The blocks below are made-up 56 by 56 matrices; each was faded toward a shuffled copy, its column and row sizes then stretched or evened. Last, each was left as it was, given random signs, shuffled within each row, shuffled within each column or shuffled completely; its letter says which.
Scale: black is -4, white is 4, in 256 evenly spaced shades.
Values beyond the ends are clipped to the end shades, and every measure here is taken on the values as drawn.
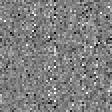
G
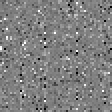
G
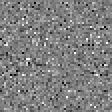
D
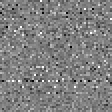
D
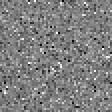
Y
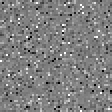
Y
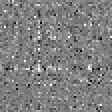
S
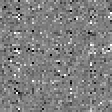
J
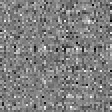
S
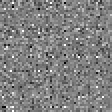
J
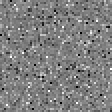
Y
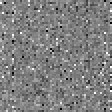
G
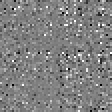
J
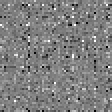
S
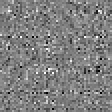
S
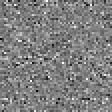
D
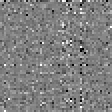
S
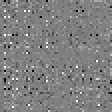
S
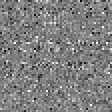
D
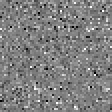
D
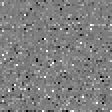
D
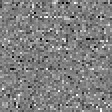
D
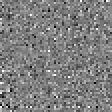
J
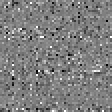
J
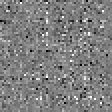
J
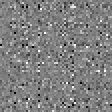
S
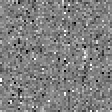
G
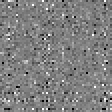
S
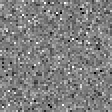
Y
